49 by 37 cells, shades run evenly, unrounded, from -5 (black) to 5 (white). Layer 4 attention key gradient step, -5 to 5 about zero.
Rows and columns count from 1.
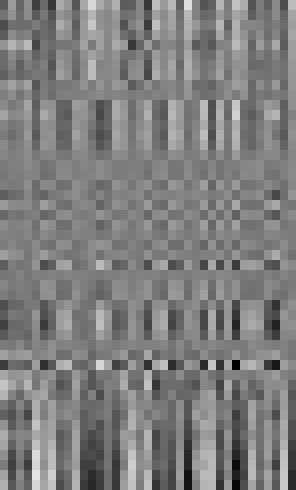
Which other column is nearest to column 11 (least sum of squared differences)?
15
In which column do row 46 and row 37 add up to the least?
30
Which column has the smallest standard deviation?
18
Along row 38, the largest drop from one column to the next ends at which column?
20
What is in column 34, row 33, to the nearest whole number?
-2
